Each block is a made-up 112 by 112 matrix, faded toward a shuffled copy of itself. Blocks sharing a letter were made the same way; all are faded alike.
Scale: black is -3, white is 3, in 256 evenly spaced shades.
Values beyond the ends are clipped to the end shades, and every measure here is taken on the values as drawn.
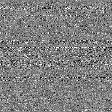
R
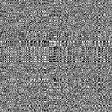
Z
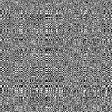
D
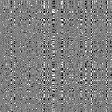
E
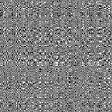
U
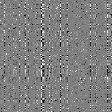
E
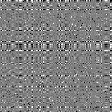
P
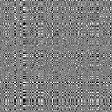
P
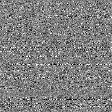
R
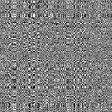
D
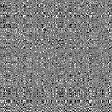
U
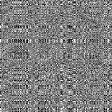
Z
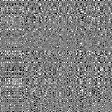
U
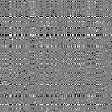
P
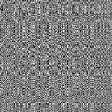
D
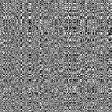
D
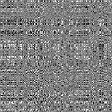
U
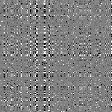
E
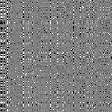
E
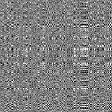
D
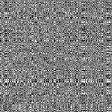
D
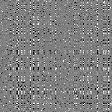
E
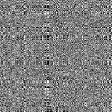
Z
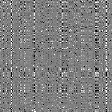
E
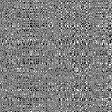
U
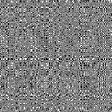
U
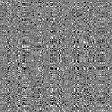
U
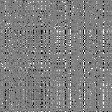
E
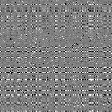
P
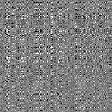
U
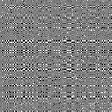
P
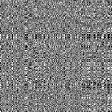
Z
